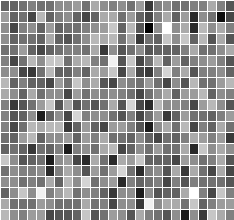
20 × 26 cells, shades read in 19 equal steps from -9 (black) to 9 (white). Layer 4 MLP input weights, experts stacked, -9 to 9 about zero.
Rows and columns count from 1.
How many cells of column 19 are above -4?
17
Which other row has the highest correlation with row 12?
3
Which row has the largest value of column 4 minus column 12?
12
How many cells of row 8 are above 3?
4
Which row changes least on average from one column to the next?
1
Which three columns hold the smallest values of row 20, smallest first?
21, 23, 6
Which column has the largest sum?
25
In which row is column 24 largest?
20
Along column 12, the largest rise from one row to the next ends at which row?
13
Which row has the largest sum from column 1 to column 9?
18
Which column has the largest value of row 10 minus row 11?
5
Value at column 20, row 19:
3
